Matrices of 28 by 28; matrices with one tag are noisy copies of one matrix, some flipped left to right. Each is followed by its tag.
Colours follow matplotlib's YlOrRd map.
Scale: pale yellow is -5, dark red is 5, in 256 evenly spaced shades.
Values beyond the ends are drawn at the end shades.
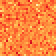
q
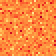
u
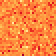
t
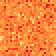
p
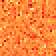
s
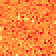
p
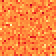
s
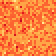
t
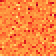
q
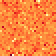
u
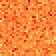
p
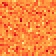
t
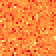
p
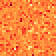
t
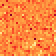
p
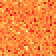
t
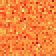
s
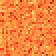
u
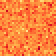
t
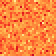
t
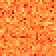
s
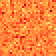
s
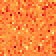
t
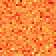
u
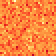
t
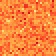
s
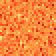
p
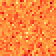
u
